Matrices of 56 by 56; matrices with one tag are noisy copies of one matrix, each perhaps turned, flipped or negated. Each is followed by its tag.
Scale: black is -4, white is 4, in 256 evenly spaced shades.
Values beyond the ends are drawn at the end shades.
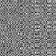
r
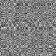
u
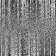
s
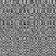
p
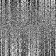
s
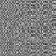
p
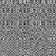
p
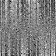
s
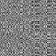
r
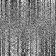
s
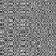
p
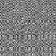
r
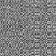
r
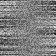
s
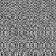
p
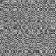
u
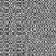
r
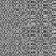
p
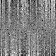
s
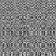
p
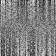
s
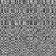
p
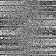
s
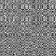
r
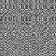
r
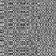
p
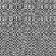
r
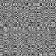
u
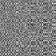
p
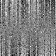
s
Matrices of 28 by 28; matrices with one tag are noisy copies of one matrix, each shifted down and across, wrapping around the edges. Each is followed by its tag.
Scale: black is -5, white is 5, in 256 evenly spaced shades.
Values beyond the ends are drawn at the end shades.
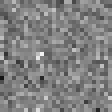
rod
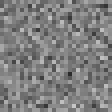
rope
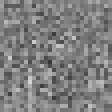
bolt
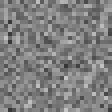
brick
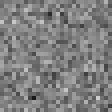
rod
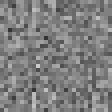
bolt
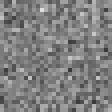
bolt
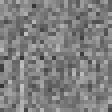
bolt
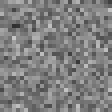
brick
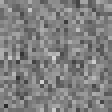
rod
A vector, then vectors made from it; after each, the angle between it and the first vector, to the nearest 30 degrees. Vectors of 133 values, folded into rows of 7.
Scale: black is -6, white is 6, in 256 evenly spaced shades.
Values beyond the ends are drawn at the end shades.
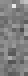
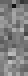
150 degrees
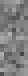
90 degrees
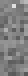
30 degrees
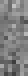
60 degrees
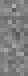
60 degrees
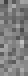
60 degrees
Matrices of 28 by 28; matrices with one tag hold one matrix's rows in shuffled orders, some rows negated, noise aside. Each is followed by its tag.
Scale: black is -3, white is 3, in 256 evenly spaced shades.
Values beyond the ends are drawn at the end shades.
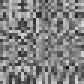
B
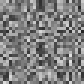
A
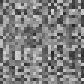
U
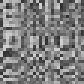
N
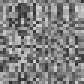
B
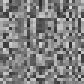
A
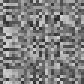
N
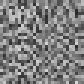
B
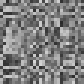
N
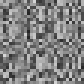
A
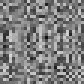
A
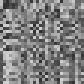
N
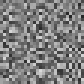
A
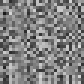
A
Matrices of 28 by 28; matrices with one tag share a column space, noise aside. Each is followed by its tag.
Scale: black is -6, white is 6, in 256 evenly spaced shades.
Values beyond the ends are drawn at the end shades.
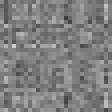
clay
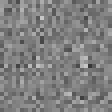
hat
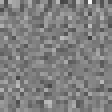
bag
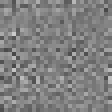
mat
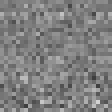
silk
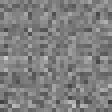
silk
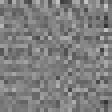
bag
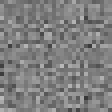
clay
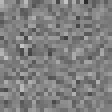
bag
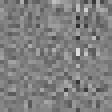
bag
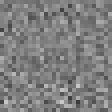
silk
